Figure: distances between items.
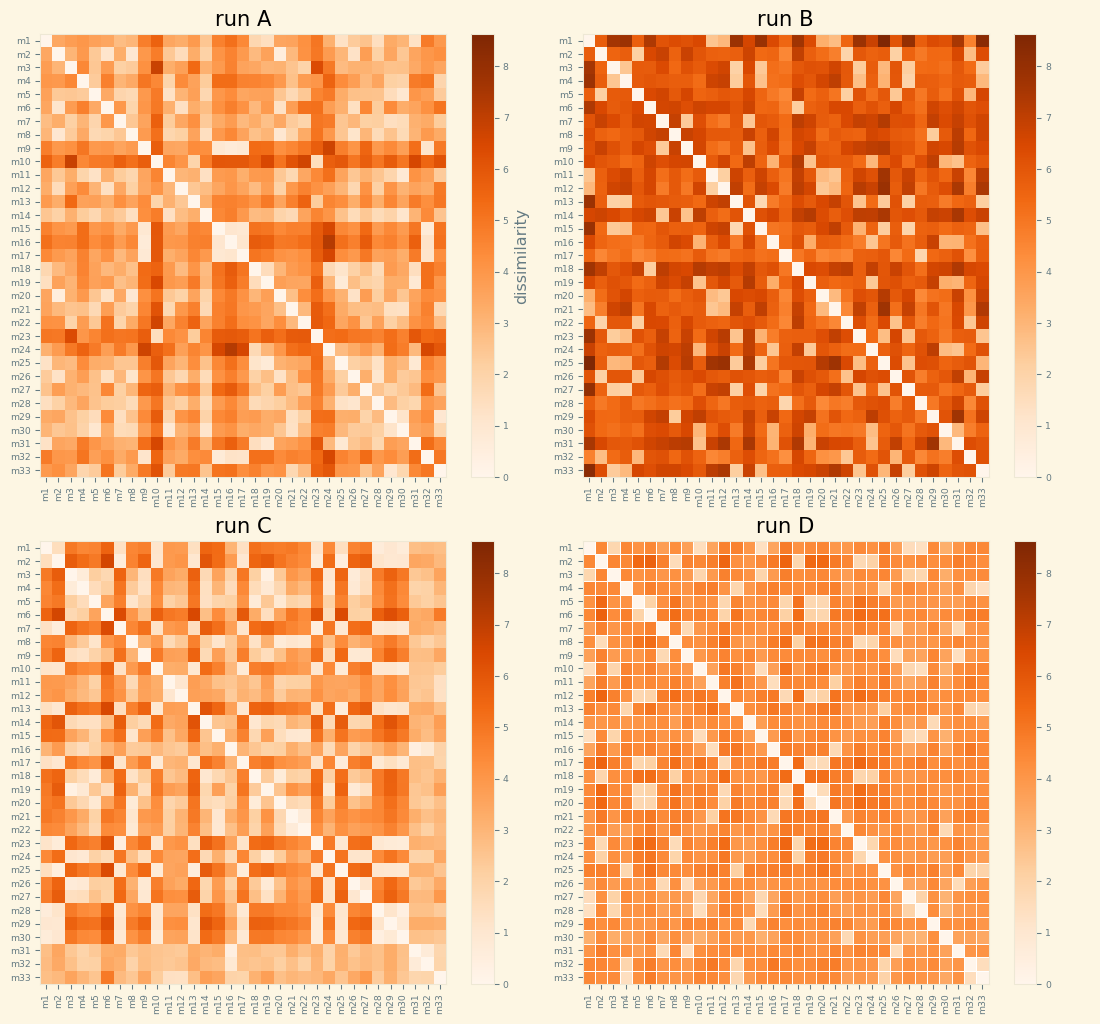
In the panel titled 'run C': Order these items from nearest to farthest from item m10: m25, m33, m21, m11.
m25, m33, m11, m21
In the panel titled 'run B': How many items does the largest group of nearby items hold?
8
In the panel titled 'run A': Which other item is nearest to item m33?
m29
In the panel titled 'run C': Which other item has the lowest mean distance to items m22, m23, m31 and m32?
m16
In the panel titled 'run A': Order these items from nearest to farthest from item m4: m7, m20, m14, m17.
m14, m7, m20, m17
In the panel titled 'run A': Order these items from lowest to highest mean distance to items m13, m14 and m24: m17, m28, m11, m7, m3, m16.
m28, m11, m7, m3, m17, m16
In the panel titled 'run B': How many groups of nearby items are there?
8
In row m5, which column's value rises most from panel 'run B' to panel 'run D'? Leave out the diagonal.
m2
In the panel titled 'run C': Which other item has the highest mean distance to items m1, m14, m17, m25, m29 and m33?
m6
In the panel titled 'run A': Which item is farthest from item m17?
m24
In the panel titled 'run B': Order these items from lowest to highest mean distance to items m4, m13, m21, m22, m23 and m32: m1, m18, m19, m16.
m16, m19, m1, m18
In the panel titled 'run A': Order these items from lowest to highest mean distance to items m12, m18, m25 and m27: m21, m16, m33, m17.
m21, m33, m17, m16
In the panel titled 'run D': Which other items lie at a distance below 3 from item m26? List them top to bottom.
m7, m9, m31
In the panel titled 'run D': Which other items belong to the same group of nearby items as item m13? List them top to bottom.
m4, m25, m32, m33
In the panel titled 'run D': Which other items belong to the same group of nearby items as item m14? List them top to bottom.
m29
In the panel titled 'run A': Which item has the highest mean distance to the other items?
m10
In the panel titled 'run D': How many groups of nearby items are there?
8
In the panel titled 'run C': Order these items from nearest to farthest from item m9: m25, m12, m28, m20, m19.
m19, m20, m12, m28, m25
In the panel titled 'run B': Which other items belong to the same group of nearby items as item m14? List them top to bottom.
m7, m9
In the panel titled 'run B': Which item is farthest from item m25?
m1
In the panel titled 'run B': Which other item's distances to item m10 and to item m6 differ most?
m18
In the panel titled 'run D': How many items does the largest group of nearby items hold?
6
